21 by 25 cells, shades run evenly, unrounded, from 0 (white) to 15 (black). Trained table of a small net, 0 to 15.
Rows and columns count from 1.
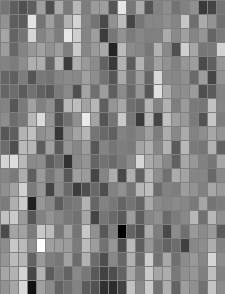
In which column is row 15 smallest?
3
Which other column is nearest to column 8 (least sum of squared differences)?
6
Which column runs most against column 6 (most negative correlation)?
16
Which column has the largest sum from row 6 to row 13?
7
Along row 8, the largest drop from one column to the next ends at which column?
8
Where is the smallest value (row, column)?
18, 5
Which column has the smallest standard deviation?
22
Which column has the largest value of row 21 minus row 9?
4
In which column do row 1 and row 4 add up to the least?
14
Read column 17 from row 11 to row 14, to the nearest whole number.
5 5 4 4
